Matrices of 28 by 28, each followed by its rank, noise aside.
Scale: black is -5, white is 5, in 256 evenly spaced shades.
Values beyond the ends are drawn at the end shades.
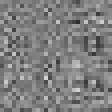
four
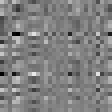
two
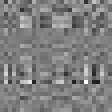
two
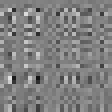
two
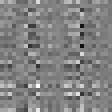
two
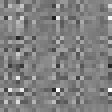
two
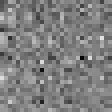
four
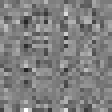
three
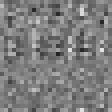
four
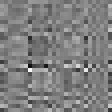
two
